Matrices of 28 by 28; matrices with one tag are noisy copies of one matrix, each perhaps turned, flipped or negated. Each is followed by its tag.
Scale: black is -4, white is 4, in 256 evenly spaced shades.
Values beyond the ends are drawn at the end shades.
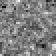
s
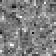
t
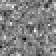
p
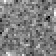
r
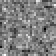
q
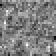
q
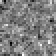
t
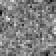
r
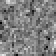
r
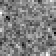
r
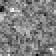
s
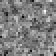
t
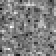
q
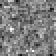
q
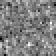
q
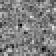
p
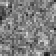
s
